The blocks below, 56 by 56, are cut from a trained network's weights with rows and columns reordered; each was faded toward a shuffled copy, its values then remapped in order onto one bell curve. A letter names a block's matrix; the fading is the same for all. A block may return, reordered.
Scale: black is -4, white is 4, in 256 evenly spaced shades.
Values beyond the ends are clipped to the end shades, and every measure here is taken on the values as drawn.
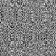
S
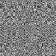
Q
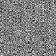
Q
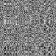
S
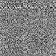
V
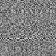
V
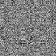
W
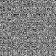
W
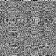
V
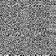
V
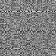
V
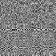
V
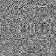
Q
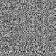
W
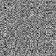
Q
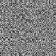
Q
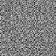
Q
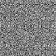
W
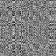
S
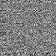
W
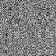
Q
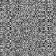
S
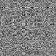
W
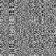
S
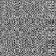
S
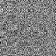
Q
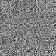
W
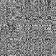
V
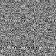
W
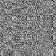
S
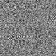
W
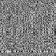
V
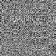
Q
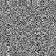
S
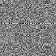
V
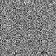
Q
